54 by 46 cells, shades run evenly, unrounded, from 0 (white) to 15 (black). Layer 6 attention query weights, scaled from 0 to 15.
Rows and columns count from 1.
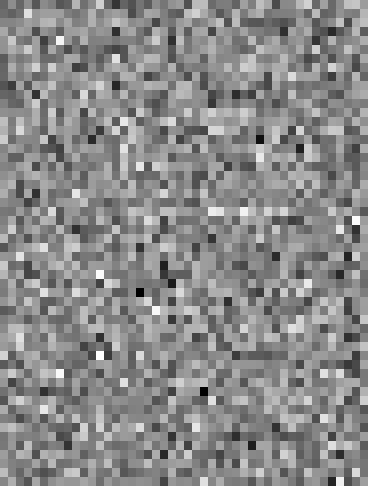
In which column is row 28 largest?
18
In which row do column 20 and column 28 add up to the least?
35
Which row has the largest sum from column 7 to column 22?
6
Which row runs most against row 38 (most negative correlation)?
1
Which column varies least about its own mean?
12
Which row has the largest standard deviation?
15
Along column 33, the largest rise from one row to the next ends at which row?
28
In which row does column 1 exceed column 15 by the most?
7
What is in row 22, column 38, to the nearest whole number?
10
